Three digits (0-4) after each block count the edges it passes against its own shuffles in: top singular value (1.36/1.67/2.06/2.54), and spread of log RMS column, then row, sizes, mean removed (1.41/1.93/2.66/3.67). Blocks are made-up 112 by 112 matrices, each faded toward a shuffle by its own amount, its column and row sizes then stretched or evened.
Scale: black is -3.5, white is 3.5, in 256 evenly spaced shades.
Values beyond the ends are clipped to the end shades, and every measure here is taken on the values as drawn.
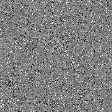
0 2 0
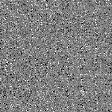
2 2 1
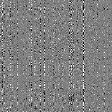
4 4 1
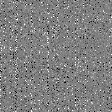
0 3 1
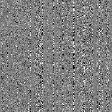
3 4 0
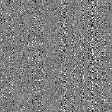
3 4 0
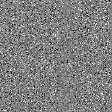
0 2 1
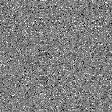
2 0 1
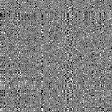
4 3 1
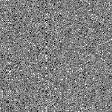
3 2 0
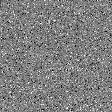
0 0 1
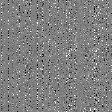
2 4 0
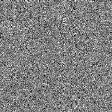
1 2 1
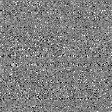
2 1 3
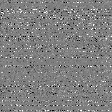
0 0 4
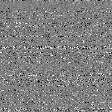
0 0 4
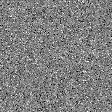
0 0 0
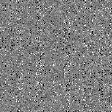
0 3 2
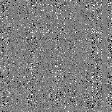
1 3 2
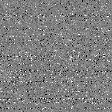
1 1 3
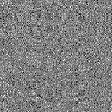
4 1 0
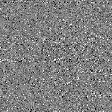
2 1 2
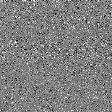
1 0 2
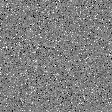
0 0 0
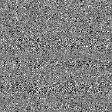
0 2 3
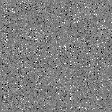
0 2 1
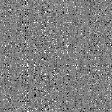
2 3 2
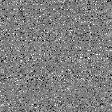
2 0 3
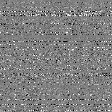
1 0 4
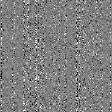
1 4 0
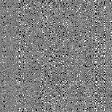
3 3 1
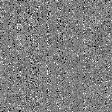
1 3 0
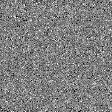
0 1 2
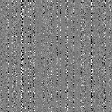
4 4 1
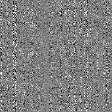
1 4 2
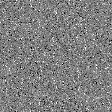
0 1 0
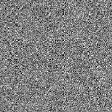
3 2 2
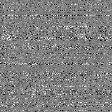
2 1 4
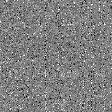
2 2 0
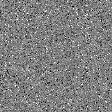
1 1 0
